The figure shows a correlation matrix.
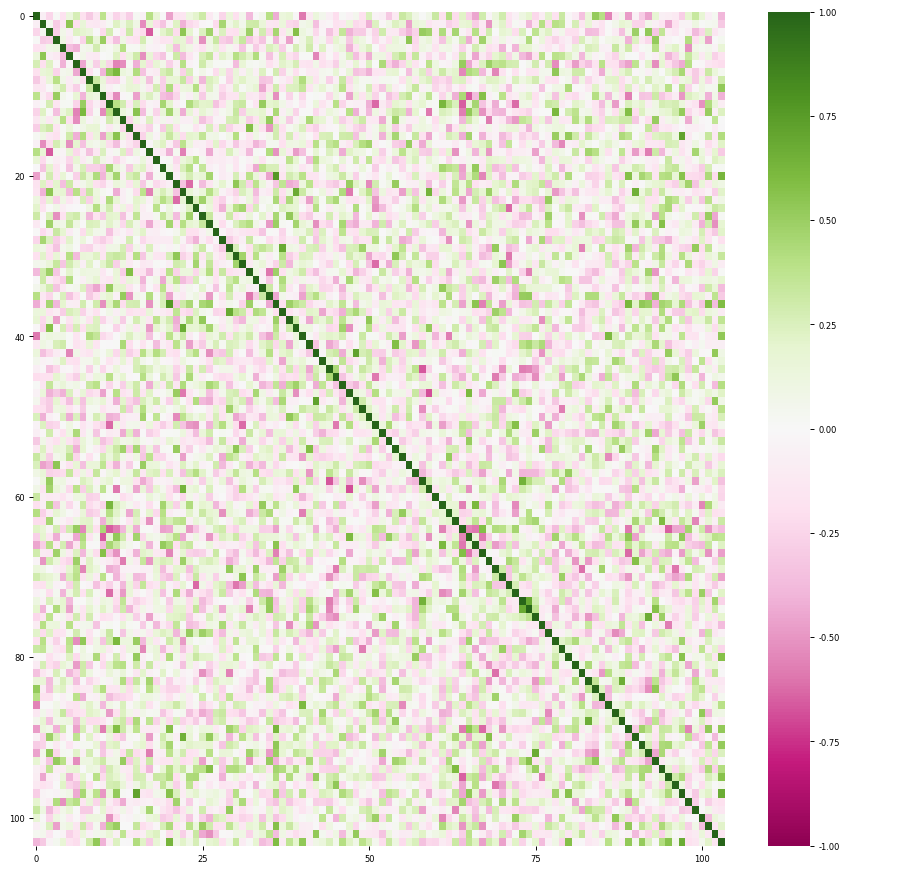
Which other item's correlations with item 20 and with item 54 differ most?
36
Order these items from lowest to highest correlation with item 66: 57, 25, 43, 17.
17, 57, 43, 25
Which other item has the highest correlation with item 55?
62
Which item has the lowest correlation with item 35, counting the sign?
32
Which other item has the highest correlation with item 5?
1
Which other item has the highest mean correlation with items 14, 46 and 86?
40
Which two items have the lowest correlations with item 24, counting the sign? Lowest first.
71, 51
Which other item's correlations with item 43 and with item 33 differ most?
37
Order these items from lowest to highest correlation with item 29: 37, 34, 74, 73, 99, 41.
73, 74, 41, 34, 99, 37
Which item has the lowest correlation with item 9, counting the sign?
34
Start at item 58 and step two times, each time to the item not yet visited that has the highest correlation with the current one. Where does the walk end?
74
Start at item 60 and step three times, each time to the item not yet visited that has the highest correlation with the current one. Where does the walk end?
93
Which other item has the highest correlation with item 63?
94
